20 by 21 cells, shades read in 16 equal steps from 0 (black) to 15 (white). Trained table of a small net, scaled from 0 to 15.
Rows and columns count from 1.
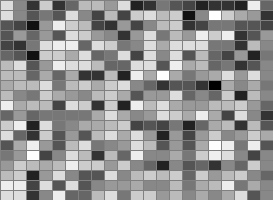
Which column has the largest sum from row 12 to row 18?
9
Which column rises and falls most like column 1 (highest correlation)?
2
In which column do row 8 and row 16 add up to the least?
8
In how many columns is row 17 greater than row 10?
10
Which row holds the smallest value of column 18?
1
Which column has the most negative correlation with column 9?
7
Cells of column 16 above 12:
3
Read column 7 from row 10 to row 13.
8 12 7 10
